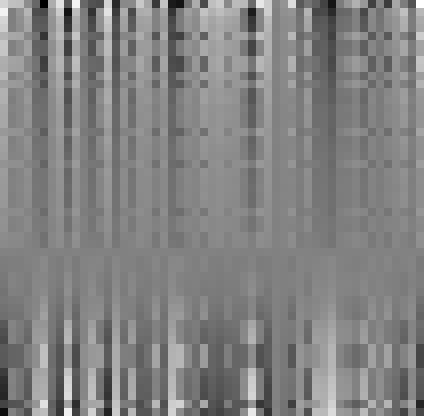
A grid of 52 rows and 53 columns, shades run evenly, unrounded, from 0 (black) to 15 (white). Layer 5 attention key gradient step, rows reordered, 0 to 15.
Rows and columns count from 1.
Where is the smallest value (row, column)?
1, 6
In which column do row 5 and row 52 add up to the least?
26
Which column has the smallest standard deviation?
35
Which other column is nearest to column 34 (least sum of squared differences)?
8
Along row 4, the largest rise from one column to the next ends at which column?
10
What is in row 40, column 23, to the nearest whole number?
9
